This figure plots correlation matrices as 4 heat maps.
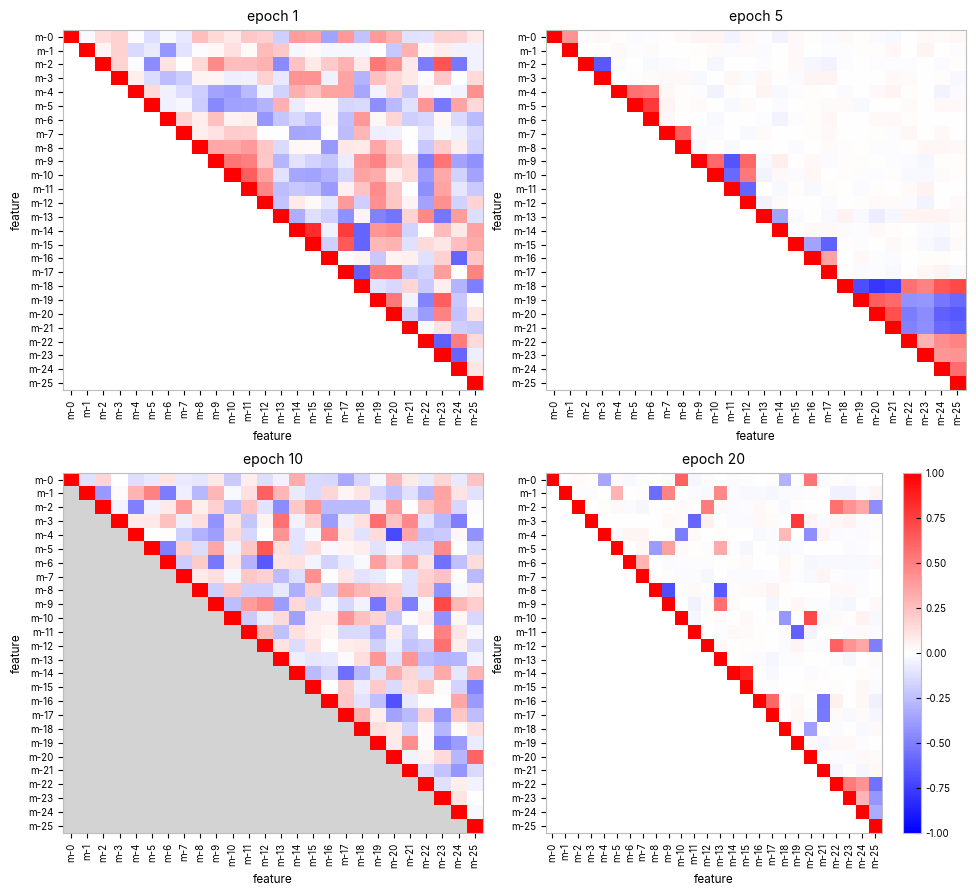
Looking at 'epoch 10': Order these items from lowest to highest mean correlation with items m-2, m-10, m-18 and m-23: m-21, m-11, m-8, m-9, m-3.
m-21, m-3, m-8, m-11, m-9
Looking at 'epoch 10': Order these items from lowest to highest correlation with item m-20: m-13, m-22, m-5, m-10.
m-10, m-13, m-5, m-22
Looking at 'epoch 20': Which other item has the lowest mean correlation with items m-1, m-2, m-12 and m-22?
m-25
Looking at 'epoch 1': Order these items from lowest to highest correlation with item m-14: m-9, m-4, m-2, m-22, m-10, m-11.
m-10, m-11, m-9, m-22, m-2, m-4
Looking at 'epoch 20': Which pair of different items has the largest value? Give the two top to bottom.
m-14, m-15
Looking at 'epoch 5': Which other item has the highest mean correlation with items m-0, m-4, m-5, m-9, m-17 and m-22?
m-6
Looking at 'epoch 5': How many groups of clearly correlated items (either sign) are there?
8
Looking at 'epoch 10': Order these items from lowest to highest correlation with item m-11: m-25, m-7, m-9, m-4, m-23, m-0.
m-4, m-25, m-0, m-7, m-9, m-23
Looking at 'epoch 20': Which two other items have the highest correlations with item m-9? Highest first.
m-13, m-1
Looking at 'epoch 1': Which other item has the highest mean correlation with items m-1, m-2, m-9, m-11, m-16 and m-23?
m-19
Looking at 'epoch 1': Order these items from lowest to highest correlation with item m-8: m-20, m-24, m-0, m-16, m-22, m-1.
m-16, m-22, m-1, m-24, m-20, m-0
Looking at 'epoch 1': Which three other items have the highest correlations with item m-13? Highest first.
m-22, m-24, m-5
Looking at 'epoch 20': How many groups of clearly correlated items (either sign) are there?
7
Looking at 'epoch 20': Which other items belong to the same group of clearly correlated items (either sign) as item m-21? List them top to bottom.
m-16, m-17
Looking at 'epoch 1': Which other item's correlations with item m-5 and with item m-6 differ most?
m-9
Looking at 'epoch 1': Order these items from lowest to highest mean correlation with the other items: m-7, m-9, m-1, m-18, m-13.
m-13, m-18, m-7, m-1, m-9
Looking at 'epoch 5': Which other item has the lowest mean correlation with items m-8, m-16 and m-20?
m-18
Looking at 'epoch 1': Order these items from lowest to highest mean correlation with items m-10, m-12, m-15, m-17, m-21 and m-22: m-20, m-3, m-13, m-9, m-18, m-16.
m-18, m-16, m-13, m-9, m-20, m-3
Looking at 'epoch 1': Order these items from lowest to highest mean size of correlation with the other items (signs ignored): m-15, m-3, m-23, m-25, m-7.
m-7, m-3, m-25, m-15, m-23
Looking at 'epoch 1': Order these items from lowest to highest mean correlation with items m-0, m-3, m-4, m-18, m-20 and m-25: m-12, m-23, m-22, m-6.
m-22, m-6, m-12, m-23
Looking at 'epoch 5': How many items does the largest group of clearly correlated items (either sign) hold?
8
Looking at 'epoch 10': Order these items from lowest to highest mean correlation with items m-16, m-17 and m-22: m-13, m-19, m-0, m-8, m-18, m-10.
m-0, m-13, m-19, m-18, m-8, m-10
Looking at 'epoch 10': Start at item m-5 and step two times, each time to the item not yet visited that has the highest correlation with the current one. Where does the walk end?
m-1
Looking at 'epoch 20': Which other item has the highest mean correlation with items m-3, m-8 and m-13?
m-19
